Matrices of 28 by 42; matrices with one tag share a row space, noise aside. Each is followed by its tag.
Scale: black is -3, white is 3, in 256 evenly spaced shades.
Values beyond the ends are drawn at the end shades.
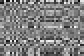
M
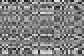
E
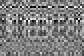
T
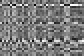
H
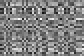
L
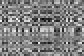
E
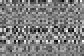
T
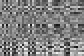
H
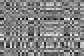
M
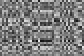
E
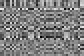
M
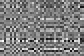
M
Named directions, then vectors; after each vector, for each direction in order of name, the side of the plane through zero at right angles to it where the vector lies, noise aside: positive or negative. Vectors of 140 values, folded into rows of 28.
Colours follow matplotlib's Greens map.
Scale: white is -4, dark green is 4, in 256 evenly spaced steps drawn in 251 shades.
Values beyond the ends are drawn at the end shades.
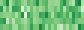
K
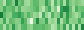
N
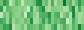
positive, negative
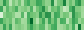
positive, negative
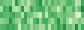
negative, positive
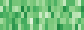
negative, positive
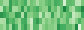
negative, positive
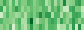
positive, negative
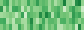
positive, negative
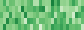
negative, negative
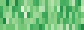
positive, positive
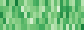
positive, positive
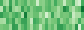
negative, positive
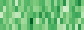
positive, negative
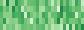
positive, positive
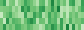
negative, negative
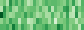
negative, positive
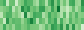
negative, negative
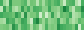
negative, positive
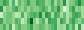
positive, negative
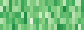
negative, positive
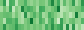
negative, negative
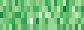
negative, positive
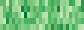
negative, negative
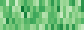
negative, negative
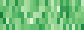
positive, positive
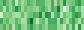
positive, negative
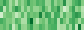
positive, negative
